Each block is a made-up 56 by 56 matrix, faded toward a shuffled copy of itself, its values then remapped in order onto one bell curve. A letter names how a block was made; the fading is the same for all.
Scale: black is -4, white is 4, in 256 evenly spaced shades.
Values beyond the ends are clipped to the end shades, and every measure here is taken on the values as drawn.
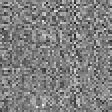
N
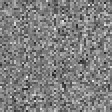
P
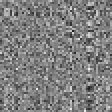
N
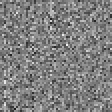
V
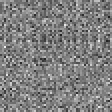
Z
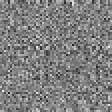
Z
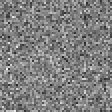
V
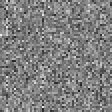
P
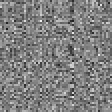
N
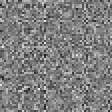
N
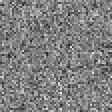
V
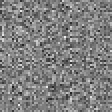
N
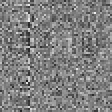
N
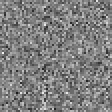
V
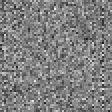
P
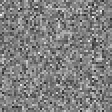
P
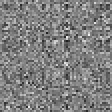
N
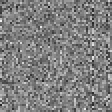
P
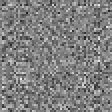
N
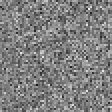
P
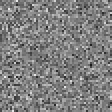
V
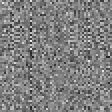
N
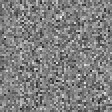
P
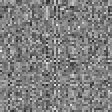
N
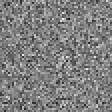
V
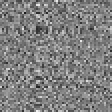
Z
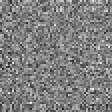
Z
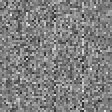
P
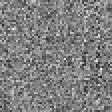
V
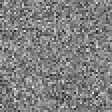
V
